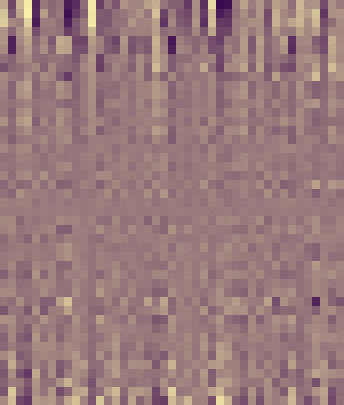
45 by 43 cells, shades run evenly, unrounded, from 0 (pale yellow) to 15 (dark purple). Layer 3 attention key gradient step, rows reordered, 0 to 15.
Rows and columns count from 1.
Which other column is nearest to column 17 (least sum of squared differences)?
32
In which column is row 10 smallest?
4
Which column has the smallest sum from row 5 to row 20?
20
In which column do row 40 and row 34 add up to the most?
40
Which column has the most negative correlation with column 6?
30
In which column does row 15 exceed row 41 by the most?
22
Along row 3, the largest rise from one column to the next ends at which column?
5
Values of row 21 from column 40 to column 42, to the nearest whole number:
5 8 6
